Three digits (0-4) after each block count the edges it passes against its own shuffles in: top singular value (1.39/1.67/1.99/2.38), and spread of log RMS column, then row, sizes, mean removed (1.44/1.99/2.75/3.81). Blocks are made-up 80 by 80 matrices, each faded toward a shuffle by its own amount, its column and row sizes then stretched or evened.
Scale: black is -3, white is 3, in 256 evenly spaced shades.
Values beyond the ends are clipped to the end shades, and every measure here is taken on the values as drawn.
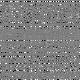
3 1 4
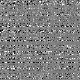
2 2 4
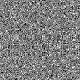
3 0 0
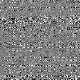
2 2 4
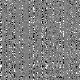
2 4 1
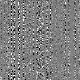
3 4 0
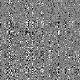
3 3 1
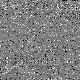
0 0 2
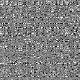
3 0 3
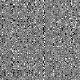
3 3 1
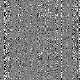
3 4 2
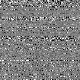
2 0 4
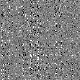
1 3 2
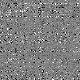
1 2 3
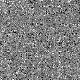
1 0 1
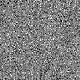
2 0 0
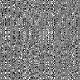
4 3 0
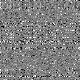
2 0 3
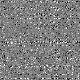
1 1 3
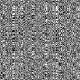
4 3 1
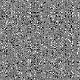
3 2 1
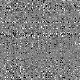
0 2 3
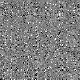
2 2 1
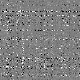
1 2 3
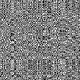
4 1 0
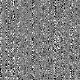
0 4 0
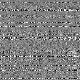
3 0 4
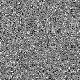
2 0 0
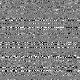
4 0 4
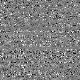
0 0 3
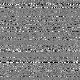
2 0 4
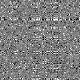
4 1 2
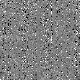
1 3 0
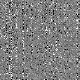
2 3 1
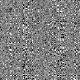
3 3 2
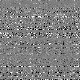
1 1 4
